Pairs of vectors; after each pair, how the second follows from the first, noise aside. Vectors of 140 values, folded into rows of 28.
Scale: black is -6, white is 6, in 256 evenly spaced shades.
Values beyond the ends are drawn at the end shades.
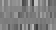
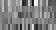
scaled up.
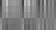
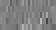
wrapped around, negated, partly zeroed.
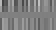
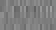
wrapped around, shrunk.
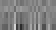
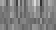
reversed, negated.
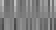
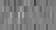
wrapped around, partly zeroed.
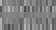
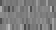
negated, partly zeroed.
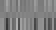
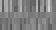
reversed, negated.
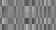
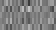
reversed, negated.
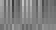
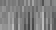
reversed, negated.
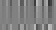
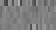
reversed, negated, partly zeroed.
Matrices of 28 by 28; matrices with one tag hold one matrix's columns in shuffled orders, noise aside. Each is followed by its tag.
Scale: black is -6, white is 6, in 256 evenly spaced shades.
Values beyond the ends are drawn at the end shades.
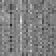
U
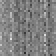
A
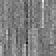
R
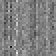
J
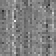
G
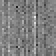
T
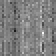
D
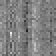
D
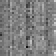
J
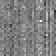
G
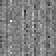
G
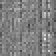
A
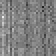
T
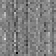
A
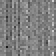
J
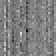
D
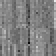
R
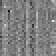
G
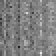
J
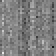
J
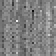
G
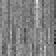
R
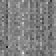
J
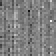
G
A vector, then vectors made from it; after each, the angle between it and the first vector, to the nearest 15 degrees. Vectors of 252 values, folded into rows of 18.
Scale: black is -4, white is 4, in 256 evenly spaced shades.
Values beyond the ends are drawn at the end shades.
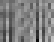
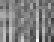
165 degrees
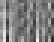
150 degrees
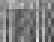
150 degrees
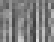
135 degrees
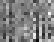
45 degrees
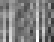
165 degrees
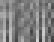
165 degrees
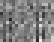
45 degrees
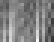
150 degrees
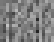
45 degrees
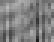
45 degrees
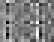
135 degrees
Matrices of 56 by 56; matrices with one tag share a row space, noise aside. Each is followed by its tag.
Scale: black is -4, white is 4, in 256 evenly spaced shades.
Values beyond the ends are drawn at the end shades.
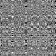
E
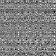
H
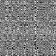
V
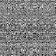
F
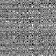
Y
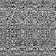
F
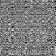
E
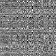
Y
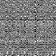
V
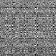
V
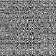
Y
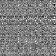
H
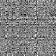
V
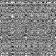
E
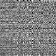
Y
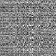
Y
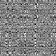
V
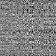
Y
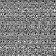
H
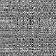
Y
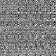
H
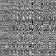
Y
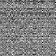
F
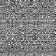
F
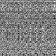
H
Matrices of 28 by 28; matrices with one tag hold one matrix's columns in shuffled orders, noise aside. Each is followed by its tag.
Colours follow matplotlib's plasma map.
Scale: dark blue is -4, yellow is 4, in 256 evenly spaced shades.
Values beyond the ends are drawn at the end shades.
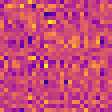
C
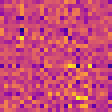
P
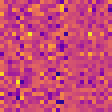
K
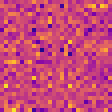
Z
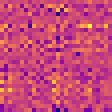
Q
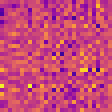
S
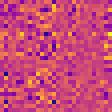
K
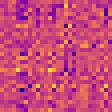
S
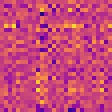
Q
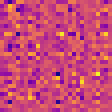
K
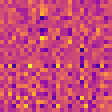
P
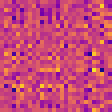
S
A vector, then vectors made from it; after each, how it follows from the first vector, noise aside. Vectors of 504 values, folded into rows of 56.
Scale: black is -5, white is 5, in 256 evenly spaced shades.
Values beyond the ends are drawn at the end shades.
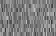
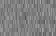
wrapped around, negated, shrunk.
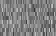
negated.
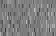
partly zeroed.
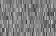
negated.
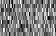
reversed, negated, scaled up.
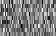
reversed, negated, scaled up.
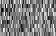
reversed, negated, scaled up.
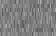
wrapped around, negated, shrunk.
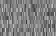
negated.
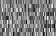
negated, scaled up.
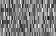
reversed, negated, scaled up.
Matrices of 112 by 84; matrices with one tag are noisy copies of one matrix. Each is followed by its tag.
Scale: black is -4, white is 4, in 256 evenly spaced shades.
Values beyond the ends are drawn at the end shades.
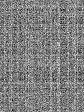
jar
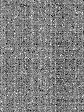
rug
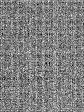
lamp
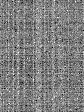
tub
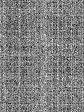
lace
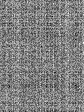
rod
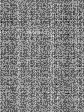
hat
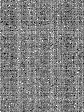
hat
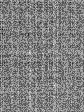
lamp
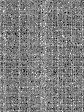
lace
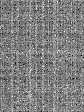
lamp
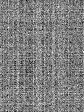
tub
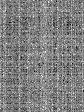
lace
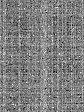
lace
